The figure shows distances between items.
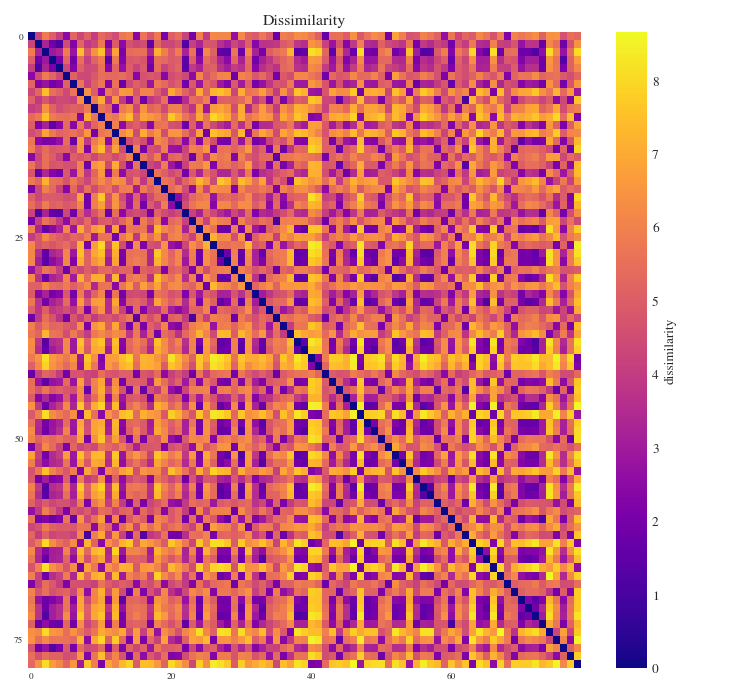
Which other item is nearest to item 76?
3
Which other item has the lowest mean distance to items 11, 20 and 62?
8
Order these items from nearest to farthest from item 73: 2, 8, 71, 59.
2, 71, 8, 59
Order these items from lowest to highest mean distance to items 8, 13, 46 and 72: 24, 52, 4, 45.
24, 52, 45, 4
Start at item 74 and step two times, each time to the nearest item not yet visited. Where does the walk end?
18
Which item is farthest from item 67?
74
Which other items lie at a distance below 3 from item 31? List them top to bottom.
12, 25, 61
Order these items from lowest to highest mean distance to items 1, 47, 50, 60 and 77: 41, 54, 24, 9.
24, 9, 54, 41
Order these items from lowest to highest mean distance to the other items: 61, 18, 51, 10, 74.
51, 61, 18, 10, 74
